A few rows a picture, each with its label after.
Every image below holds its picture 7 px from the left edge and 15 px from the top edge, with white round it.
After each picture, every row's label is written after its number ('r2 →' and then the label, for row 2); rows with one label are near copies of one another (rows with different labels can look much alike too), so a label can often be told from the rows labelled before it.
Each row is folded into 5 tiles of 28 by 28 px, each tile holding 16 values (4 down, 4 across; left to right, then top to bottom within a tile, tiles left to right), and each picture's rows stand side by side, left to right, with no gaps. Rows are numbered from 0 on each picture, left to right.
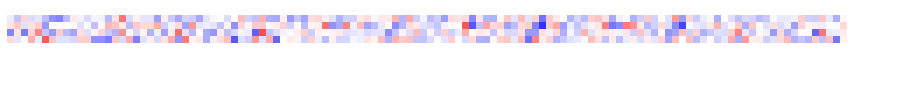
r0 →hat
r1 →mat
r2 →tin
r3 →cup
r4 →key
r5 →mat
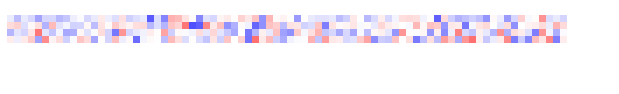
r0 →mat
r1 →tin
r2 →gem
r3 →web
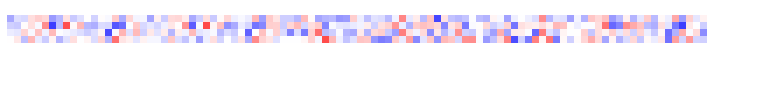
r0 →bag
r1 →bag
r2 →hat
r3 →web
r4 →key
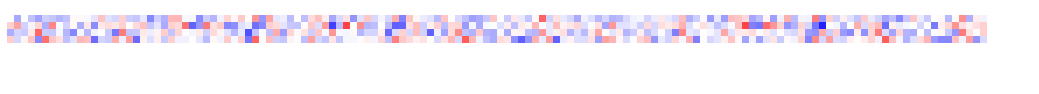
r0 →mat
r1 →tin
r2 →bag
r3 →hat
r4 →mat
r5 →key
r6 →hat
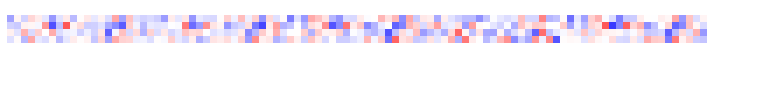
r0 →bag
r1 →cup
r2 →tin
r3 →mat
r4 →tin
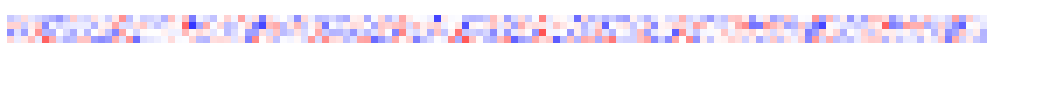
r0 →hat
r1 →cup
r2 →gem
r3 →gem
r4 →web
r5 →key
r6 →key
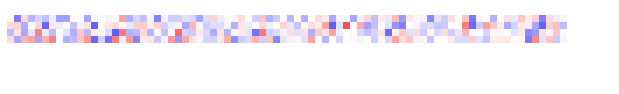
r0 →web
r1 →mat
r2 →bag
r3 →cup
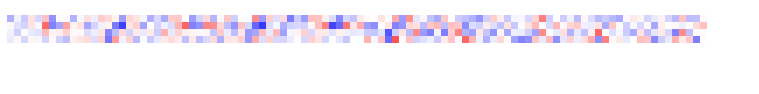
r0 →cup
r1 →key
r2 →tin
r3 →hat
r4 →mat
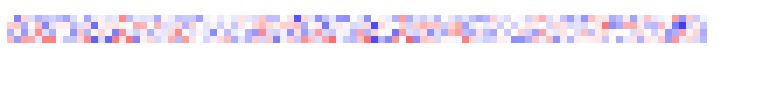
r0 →web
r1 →mat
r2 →web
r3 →hat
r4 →key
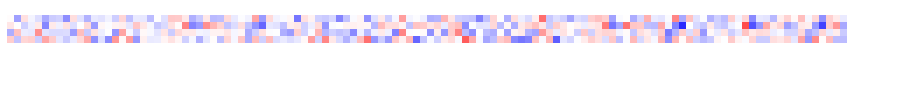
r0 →web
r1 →key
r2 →gem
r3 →hat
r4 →key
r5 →cup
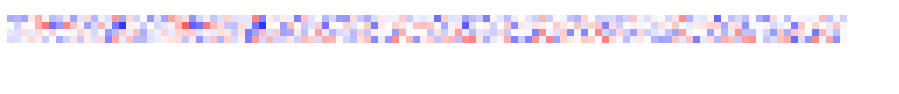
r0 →key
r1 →key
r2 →web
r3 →web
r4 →hat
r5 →web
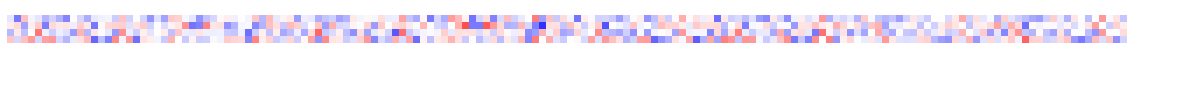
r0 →web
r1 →tin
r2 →mat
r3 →key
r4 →gem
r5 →web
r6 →hat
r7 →hat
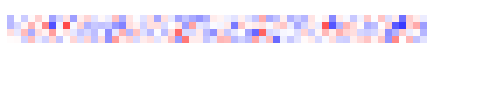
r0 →bag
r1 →mat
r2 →cup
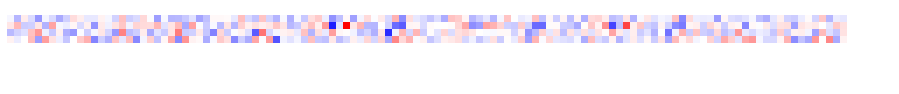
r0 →mat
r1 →mat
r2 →bag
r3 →key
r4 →bag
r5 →web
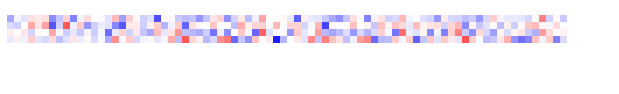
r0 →bag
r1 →gem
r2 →gem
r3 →hat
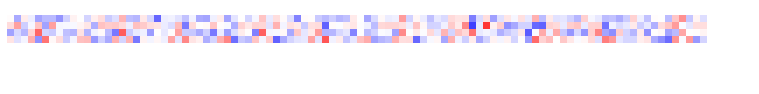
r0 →mat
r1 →gem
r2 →gem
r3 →bag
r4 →hat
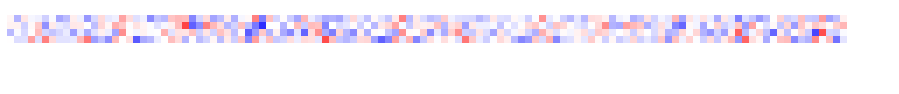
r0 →gem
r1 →key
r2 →hat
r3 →hat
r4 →key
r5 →mat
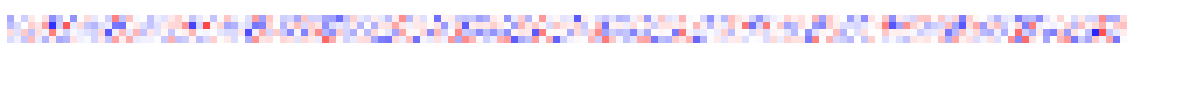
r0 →bag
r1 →bag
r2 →hat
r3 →gem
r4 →gem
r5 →tin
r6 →cup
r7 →mat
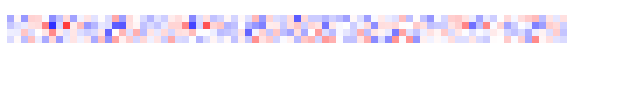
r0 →bag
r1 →bag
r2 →web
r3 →tin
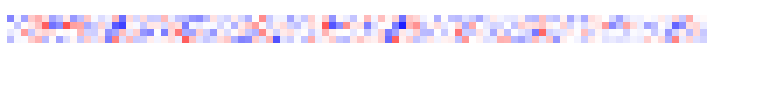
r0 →key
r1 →hat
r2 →cup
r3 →mat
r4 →tin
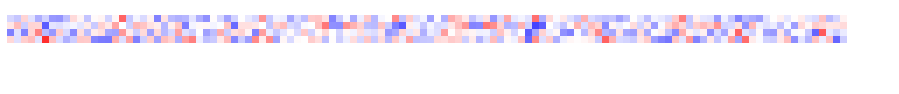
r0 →hat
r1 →web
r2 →key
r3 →key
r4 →hat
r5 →mat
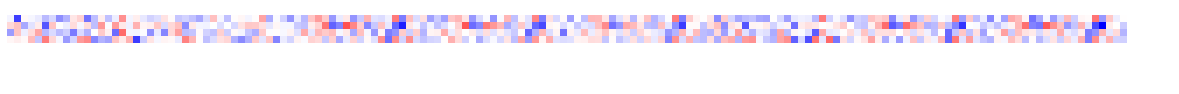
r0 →gem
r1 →hat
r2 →key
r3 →key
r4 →key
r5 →web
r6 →key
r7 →key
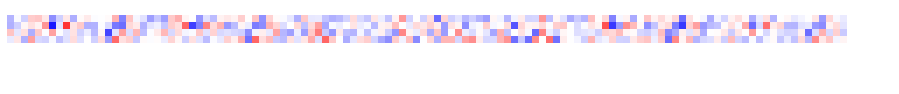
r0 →bag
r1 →tin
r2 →hat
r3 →web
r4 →cup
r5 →bag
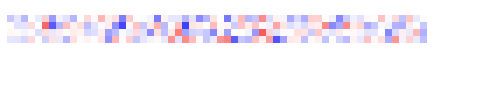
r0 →cup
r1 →gem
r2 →tin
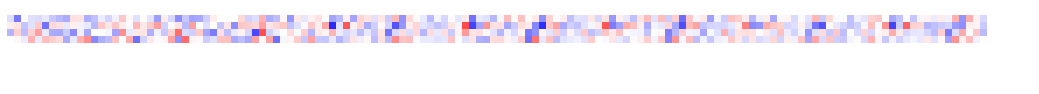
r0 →gem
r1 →mat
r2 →bag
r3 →cup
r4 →cup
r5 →key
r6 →bag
